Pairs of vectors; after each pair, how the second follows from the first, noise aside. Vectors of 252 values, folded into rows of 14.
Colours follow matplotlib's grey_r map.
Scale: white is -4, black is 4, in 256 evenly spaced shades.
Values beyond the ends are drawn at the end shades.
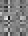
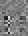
negated, partly zeroed.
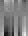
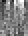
reversed, negated.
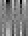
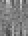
negated, shrunk.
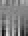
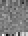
negated, partly zeroed.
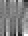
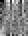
reversed, negated.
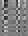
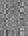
wrapped around, negated, shrunk.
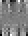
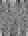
negated, shrunk.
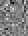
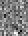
reversed, negated.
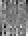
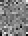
sign-scrambled.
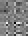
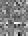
sign-scrambled.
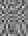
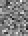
shuffled.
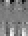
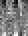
reversed, negated.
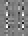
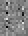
negated, partly zeroed.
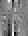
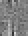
negated, shrunk.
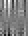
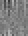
negated, shrunk.
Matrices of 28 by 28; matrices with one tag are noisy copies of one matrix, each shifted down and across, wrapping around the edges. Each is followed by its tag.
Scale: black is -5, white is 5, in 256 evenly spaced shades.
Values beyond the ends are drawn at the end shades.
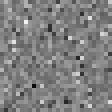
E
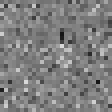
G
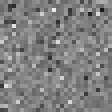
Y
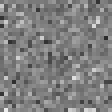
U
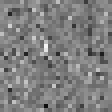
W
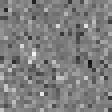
W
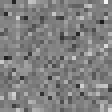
U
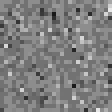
W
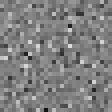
E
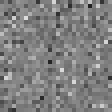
Y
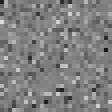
Y
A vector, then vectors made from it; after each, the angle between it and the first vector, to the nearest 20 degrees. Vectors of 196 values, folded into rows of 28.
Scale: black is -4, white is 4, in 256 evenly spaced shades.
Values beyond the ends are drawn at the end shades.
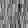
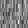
140 degrees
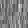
160 degrees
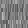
100 degrees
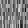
120 degrees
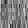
80 degrees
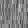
140 degrees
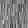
40 degrees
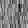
20 degrees
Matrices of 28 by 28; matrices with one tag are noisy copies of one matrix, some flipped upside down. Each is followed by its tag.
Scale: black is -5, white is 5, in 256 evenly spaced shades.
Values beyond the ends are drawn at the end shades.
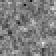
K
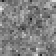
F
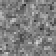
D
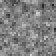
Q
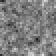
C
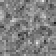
D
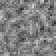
D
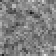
C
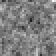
F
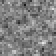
K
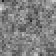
F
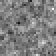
K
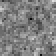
F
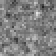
Q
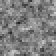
K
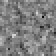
D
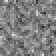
D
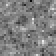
K
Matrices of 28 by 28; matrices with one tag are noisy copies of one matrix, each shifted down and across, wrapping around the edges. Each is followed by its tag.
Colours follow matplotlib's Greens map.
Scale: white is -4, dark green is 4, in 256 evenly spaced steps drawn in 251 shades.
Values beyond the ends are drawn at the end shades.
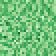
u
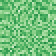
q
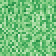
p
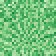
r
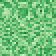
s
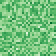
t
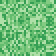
r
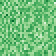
p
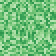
s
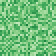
t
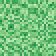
q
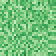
r
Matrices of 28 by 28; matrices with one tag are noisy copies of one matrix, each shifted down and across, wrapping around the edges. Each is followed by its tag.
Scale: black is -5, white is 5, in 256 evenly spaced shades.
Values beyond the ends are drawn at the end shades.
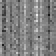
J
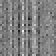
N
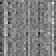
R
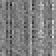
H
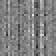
R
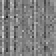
R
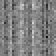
H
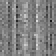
H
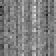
J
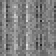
H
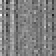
N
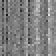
H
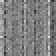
R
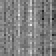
J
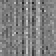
N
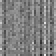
N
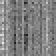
J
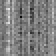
J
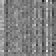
N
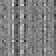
R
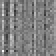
R
